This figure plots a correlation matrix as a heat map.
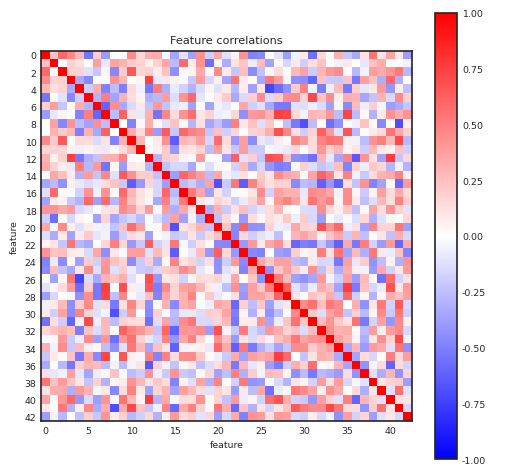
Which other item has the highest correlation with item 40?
12
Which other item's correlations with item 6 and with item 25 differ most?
7
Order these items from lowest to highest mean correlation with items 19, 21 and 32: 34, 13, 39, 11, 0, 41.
13, 0, 39, 11, 34, 41
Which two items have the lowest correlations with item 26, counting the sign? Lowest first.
4, 39
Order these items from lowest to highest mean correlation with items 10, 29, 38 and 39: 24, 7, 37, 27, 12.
24, 37, 12, 27, 7
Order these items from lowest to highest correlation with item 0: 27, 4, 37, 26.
27, 26, 37, 4
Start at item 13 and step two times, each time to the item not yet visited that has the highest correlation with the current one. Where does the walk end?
30
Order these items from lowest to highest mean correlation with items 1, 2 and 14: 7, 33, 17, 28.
28, 7, 17, 33
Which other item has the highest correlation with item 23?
20
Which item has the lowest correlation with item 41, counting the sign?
8
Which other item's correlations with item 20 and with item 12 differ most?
22
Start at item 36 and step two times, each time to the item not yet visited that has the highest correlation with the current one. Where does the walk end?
5
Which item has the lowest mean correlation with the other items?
15
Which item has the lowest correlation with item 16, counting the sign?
19
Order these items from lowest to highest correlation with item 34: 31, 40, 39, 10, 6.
40, 6, 31, 39, 10
